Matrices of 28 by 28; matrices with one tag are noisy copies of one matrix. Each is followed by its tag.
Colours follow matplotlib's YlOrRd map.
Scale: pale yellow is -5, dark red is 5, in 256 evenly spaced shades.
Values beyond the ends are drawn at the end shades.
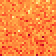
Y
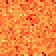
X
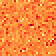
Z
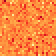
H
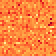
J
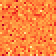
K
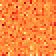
K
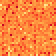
K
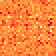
J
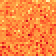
Y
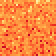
Y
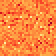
J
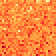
Y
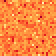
H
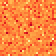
Z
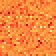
J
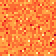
Z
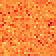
J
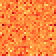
K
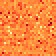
J
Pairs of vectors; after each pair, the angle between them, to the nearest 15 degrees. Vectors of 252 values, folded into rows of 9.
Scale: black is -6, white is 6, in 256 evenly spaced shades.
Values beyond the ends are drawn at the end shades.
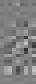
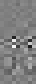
120 degrees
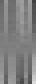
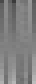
30 degrees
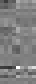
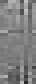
105 degrees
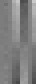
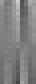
30 degrees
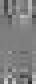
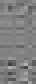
105 degrees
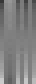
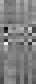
120 degrees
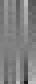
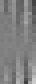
45 degrees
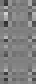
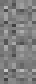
60 degrees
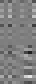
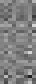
135 degrees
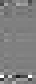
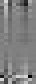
135 degrees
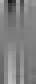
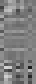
105 degrees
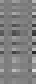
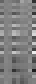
165 degrees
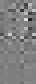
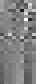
30 degrees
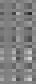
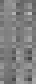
150 degrees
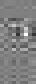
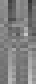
60 degrees
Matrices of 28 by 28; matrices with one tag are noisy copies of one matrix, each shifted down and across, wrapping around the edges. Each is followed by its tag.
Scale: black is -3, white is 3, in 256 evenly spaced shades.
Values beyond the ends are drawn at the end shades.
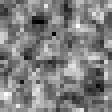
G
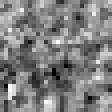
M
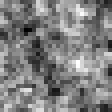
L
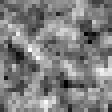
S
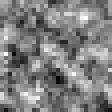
S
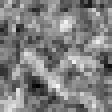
S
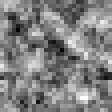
S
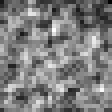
M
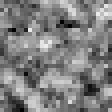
S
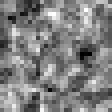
G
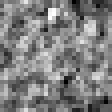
M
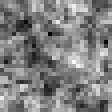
L
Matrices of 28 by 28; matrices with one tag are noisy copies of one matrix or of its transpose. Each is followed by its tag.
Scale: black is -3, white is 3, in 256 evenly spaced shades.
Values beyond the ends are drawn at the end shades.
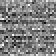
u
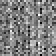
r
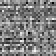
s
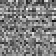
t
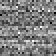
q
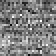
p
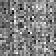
p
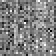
p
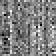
r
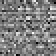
t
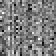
t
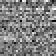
t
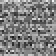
u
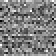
u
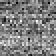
p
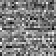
r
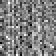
t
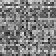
s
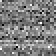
q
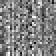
t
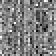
u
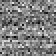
q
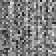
r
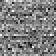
u
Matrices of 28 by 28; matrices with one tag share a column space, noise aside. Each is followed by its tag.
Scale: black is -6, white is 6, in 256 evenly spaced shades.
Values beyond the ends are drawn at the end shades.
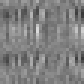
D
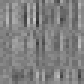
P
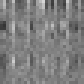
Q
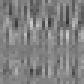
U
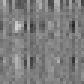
Q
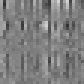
Q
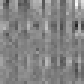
Q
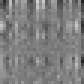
Q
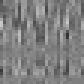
U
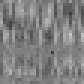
U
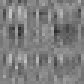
D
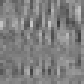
U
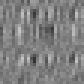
D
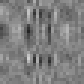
D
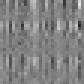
Q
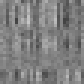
P
